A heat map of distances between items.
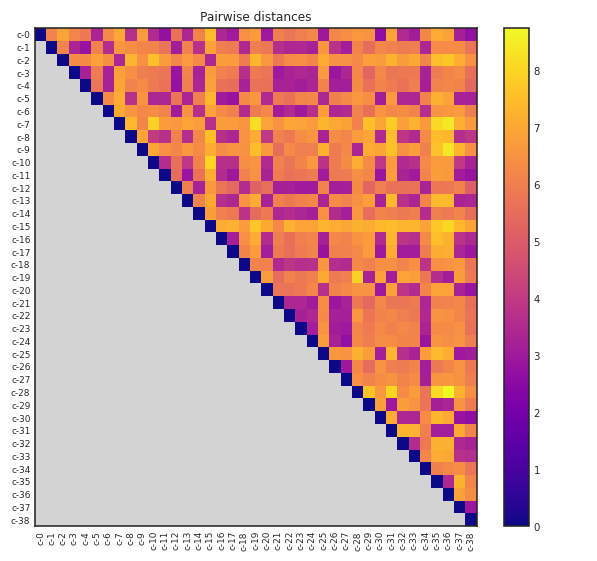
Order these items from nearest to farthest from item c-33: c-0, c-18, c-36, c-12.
c-0, c-12, c-18, c-36
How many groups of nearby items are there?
5
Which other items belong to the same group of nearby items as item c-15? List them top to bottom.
c-2, c-7
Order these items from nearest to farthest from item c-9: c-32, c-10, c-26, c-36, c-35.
c-26, c-32, c-10, c-35, c-36
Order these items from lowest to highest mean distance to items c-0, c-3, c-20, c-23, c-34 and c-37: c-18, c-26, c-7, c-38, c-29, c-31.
c-38, c-26, c-18, c-29, c-31, c-7
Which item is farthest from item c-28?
c-36
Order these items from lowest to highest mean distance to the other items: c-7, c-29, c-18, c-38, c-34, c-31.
c-38, c-34, c-18, c-29, c-31, c-7
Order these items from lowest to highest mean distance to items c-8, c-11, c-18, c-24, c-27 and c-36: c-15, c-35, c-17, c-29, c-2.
c-17, c-29, c-35, c-2, c-15
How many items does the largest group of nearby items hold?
15
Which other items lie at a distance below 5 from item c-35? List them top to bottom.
c-19, c-29, c-31, c-36
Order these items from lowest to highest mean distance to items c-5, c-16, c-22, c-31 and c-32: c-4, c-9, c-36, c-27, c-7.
c-4, c-27, c-36, c-9, c-7
